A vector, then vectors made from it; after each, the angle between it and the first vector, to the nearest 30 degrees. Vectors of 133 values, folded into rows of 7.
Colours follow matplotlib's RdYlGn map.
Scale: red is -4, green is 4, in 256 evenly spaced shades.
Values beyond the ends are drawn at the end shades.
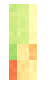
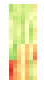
30 degrees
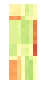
60 degrees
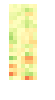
60 degrees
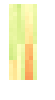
60 degrees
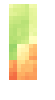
30 degrees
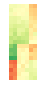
30 degrees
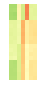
90 degrees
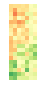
150 degrees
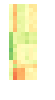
60 degrees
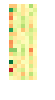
90 degrees
